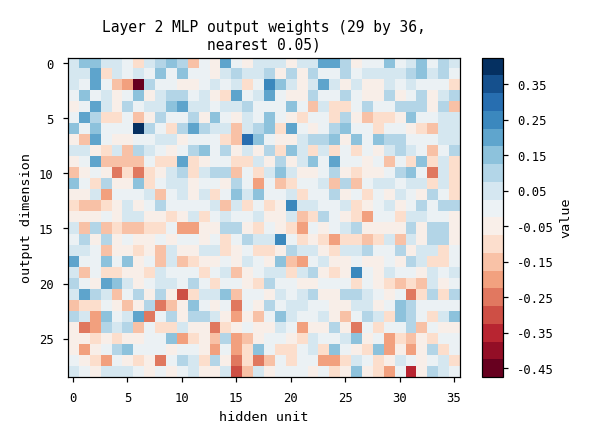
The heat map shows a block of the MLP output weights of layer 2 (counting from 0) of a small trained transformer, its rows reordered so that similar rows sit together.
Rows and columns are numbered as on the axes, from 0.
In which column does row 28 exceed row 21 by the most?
10
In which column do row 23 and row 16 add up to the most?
19
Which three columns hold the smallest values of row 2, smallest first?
6, 5, 4
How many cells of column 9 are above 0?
11
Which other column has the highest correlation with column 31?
29
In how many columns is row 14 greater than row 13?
12
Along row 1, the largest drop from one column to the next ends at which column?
3
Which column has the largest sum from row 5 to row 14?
20
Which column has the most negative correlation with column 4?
13
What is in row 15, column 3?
-0.15
